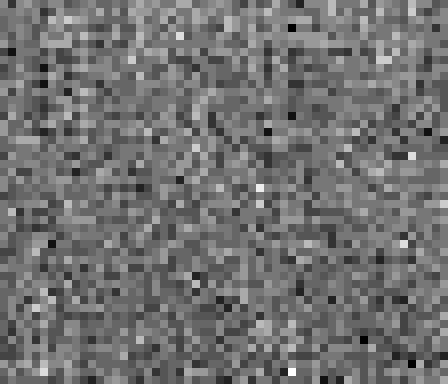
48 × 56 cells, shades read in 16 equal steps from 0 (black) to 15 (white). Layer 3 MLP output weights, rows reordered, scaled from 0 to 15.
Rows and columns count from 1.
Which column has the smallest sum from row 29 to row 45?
48
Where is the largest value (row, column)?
47, 37
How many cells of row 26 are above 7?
22
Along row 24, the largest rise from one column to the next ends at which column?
33
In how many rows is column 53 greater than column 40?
18
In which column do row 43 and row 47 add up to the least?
46
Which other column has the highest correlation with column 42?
8
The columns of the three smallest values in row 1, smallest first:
38, 2, 31
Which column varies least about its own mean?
16
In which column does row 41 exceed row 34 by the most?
6
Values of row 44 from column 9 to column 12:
8 7 6 7
